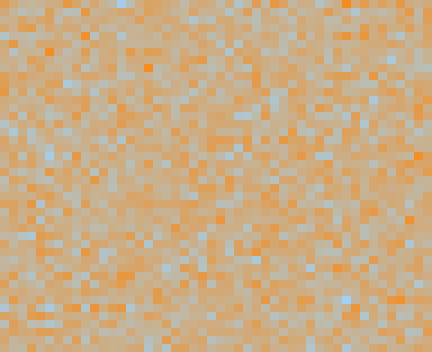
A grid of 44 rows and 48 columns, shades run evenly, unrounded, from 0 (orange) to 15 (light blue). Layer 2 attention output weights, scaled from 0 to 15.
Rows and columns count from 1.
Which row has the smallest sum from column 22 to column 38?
18
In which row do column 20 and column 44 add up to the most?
8
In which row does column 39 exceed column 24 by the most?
38
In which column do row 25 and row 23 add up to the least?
37
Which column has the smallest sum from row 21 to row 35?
30
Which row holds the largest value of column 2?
17
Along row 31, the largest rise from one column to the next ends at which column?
46
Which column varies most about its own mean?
6
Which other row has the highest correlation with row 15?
20
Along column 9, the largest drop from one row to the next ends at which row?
39
